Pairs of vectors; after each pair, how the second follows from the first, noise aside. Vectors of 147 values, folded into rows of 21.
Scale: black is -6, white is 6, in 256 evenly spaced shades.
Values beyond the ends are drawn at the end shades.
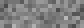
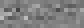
reversed, negated, partly zeroed.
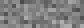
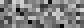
reversed, scaled up.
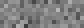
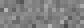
reversed, negated, partly zeroed.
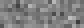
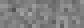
reversed, negated, shrunk.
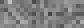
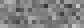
wrapped around.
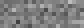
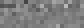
reversed, negated, partly zeroed.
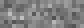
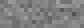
reversed, negated, shrunk.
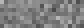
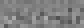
negated, partly zeroed.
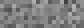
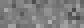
negated, partly zeroed.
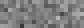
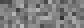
wrapped around.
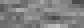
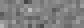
reversed, negated, partly zeroed.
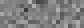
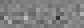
reversed, partly zeroed.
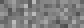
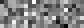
scaled up.
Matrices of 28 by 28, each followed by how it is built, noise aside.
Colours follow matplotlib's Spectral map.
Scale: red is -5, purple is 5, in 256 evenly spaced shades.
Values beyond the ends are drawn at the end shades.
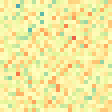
Hankel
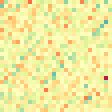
Hankel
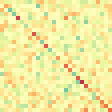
diagonal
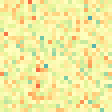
noise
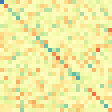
diagonal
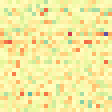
uneven rows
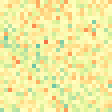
Toeplitz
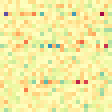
uneven rows
